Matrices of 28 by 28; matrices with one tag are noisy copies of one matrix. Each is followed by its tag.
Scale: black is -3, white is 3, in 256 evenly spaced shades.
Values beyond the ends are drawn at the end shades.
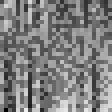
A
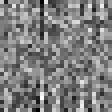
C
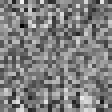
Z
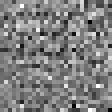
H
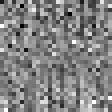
Z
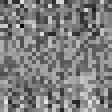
Z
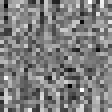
C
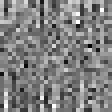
C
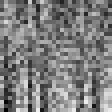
A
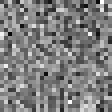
Z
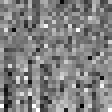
A
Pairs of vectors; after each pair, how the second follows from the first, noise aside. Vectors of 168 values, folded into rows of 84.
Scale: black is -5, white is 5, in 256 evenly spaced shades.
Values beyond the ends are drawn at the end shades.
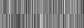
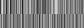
shuffled.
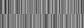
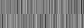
partly zeroed.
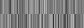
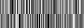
reversed, negated, scaled up.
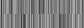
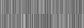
negated, shrunk.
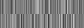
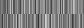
reversed.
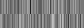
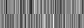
reversed, negated.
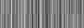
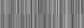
wrapped around, negated, shrunk.
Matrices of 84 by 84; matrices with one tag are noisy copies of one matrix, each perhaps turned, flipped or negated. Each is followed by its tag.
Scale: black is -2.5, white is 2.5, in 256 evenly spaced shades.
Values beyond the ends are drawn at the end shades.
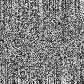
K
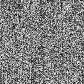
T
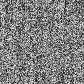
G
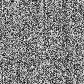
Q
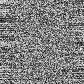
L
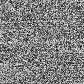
T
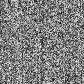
Q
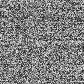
Q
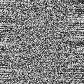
L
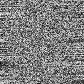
K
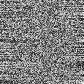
K
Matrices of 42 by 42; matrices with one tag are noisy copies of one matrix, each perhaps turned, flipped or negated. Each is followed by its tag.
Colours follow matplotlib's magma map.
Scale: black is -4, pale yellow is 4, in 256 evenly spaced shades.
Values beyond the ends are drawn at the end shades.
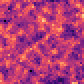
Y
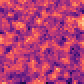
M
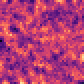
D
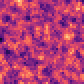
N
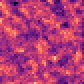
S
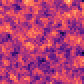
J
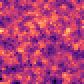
J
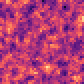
N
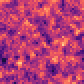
Y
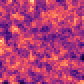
D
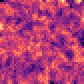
D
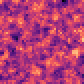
N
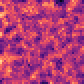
M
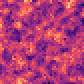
S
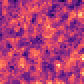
S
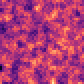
J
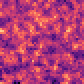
J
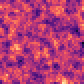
N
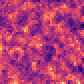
S
